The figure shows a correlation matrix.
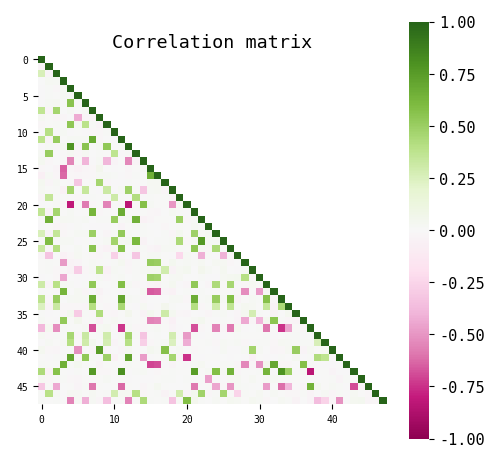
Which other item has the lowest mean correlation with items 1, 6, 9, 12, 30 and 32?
20
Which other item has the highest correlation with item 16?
15
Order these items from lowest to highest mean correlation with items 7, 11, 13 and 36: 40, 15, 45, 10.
45, 15, 40, 10
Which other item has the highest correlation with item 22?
25
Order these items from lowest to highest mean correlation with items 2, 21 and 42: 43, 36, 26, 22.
22, 36, 26, 43
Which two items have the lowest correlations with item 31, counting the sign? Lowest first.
37, 45
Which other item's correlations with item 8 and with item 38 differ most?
40
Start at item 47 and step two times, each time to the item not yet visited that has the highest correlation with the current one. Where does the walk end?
14
